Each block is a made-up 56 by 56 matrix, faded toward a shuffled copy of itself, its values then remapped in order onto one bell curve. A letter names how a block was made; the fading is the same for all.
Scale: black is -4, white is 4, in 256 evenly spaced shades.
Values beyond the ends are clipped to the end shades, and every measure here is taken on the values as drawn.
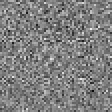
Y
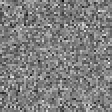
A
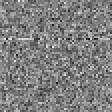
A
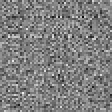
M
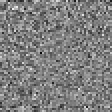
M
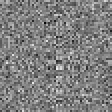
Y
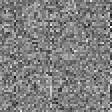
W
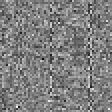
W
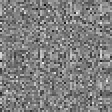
W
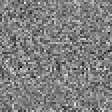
A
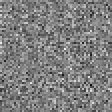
M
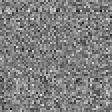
M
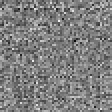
M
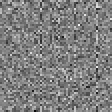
W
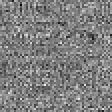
Y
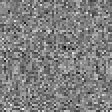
M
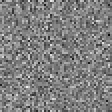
Y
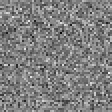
A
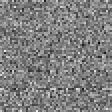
A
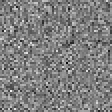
Y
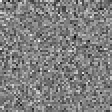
A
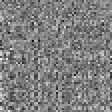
Y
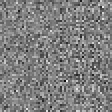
W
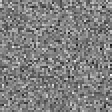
A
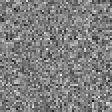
M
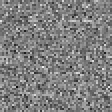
A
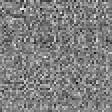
M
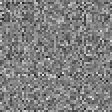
M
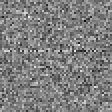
A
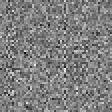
W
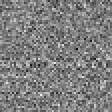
M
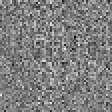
W
